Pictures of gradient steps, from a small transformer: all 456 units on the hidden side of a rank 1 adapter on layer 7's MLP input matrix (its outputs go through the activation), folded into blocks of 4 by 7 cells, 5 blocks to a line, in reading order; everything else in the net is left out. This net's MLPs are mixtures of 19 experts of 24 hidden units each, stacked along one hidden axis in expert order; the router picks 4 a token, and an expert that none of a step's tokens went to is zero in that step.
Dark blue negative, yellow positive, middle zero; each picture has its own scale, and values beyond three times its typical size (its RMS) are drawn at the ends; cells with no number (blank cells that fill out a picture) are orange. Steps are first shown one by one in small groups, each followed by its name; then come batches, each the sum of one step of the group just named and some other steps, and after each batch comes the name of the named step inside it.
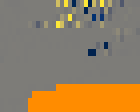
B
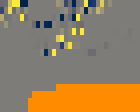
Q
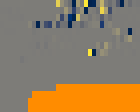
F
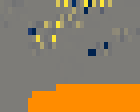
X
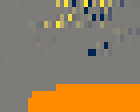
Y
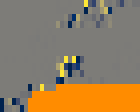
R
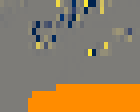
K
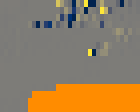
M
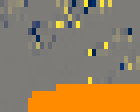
K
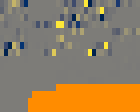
Q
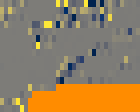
K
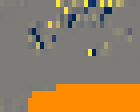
K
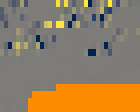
Y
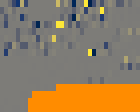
M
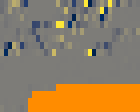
Q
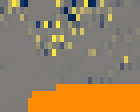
Q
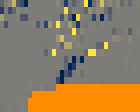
Q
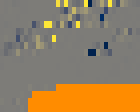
X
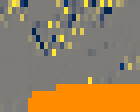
Q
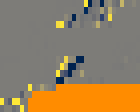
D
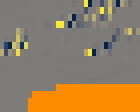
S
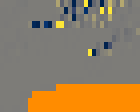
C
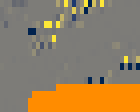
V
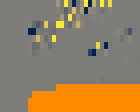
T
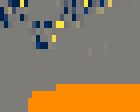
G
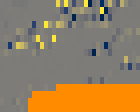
V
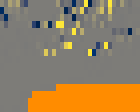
C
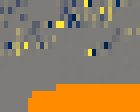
S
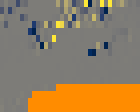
T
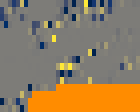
G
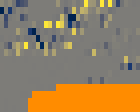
V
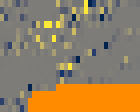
S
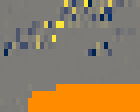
T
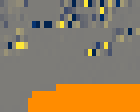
C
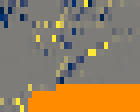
D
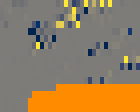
V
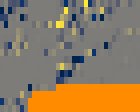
S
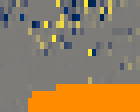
C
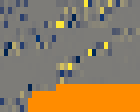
S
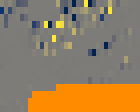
C
